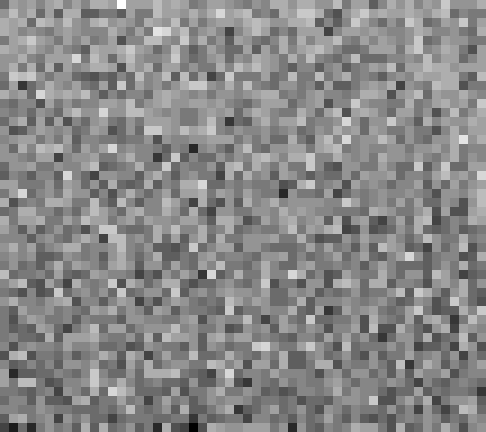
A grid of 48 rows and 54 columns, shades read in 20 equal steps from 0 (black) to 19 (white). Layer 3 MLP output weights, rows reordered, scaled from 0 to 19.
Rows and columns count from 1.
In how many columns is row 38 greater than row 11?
19
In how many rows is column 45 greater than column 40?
18
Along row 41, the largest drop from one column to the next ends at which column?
46
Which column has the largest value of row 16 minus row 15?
52
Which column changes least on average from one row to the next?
53
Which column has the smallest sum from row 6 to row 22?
45
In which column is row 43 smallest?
28
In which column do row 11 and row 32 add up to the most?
30
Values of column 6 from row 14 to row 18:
7 11 11 13 12
